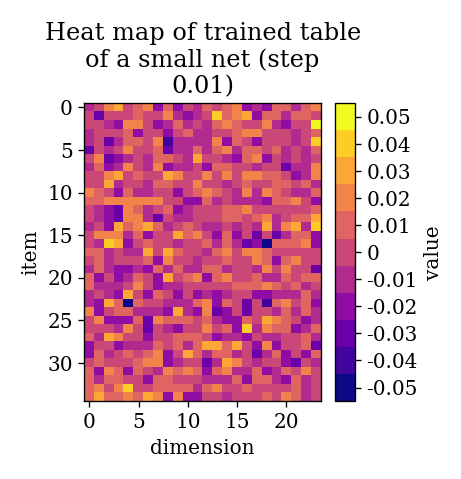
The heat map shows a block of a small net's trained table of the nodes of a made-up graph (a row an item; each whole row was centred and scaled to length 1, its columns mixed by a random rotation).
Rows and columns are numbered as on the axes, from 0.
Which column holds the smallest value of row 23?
4
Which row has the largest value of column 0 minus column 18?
16
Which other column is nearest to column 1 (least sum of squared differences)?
7
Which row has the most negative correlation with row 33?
23
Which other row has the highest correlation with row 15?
27
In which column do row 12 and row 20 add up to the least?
3
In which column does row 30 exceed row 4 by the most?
14
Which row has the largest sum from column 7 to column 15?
28
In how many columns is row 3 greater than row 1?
7
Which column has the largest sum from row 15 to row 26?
20
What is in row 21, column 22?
-0.01
